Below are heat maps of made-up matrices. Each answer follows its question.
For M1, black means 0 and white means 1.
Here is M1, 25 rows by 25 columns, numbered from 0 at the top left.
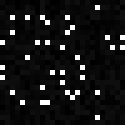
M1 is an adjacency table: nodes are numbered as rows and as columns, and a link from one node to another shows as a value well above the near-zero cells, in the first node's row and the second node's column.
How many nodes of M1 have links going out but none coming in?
8
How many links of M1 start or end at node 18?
4
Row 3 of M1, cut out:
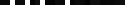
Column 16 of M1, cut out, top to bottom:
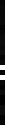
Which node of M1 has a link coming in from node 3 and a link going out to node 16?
node 13
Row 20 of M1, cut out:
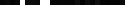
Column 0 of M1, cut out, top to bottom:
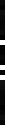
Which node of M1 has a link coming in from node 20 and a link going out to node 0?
node 8
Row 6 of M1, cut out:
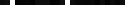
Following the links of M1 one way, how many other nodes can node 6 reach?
5
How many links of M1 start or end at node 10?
1
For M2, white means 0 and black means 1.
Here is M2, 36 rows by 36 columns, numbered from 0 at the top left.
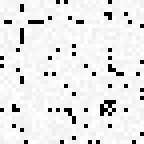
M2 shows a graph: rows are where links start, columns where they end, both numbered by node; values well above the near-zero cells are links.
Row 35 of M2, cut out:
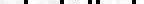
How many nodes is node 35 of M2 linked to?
5
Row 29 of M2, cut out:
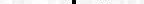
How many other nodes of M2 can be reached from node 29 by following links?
6
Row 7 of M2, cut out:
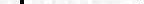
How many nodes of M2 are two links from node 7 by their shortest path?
8
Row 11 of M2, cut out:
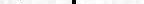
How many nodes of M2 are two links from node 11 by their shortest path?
5
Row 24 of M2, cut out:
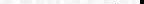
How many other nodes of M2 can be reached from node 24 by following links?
5
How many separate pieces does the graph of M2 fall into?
4
